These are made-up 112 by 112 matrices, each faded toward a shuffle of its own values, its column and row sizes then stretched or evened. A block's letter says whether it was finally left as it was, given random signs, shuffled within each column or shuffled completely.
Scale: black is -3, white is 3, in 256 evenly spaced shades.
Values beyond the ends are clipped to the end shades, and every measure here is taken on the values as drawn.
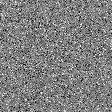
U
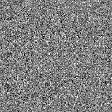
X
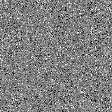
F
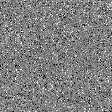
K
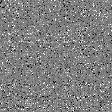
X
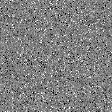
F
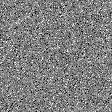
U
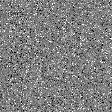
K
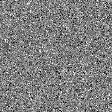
F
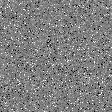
U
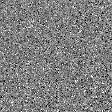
F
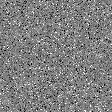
U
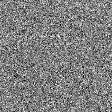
F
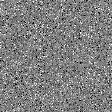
K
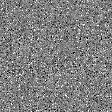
F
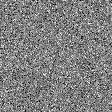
U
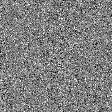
K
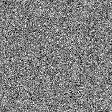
K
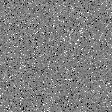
K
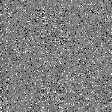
X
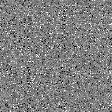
X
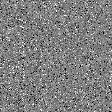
K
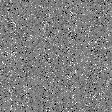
K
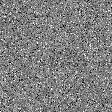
U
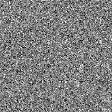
X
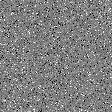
U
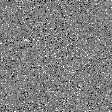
F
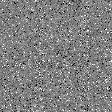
F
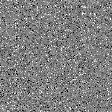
X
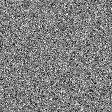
U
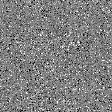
F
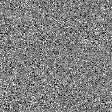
F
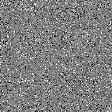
X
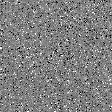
K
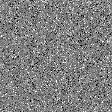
K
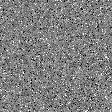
U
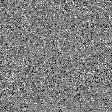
X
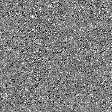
F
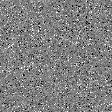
F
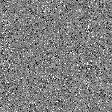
K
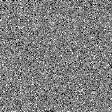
F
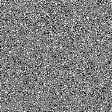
F
